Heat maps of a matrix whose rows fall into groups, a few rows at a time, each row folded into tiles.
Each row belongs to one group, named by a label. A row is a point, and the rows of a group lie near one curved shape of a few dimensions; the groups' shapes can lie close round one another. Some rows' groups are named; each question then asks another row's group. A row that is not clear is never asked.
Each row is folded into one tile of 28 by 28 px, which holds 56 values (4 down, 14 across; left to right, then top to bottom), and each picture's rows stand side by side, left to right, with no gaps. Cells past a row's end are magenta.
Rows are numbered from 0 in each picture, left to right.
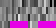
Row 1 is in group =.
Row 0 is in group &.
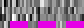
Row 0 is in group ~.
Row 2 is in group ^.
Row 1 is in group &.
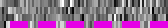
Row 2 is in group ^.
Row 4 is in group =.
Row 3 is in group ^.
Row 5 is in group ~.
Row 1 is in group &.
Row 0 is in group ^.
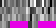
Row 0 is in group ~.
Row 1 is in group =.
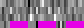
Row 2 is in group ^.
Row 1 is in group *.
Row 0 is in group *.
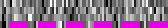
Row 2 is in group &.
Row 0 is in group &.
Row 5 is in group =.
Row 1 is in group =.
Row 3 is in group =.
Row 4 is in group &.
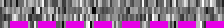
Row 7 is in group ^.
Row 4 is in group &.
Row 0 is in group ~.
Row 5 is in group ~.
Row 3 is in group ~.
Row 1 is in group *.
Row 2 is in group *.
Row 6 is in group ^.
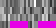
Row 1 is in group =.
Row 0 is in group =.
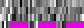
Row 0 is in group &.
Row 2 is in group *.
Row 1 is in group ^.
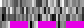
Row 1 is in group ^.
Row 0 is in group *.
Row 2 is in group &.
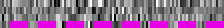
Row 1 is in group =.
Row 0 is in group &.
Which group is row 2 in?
^
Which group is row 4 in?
&
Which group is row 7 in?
^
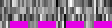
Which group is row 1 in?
~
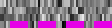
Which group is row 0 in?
*
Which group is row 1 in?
&
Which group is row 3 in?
&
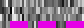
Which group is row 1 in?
*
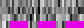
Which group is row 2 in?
^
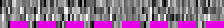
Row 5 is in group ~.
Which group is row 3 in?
*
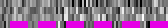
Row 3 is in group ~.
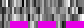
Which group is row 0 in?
=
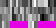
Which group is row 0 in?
=
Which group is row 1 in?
^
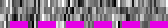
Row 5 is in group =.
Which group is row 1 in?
&
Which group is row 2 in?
^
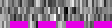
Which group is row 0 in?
&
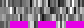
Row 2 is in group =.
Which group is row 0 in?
=
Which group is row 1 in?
^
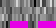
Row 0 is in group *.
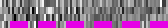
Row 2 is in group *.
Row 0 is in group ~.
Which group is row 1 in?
*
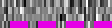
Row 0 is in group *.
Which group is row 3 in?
~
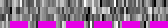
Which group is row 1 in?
*
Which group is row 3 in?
*
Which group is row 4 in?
~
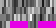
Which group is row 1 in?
=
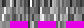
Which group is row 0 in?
=
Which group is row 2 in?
~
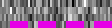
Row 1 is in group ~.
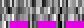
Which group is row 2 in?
&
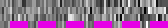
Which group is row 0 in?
~
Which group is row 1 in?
=
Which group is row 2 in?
~
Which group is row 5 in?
*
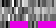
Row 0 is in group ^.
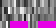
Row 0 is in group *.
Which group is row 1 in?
&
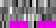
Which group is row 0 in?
*
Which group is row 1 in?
^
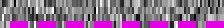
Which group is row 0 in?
=
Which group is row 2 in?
*
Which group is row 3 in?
*
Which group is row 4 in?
^
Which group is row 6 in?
^
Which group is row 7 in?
~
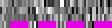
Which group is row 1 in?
*
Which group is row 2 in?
^
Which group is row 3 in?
*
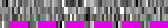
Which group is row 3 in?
*
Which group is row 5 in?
=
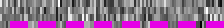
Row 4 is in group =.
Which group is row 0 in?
*
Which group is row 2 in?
~
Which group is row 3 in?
=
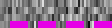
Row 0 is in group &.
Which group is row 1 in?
*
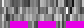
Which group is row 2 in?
=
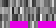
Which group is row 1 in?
~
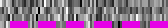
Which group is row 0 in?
^
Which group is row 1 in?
=
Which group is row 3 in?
&
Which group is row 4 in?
*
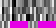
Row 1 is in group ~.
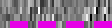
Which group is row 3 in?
=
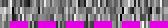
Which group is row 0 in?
=
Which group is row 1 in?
*
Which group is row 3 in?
=
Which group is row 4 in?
=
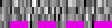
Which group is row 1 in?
&
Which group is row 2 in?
&
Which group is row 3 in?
*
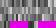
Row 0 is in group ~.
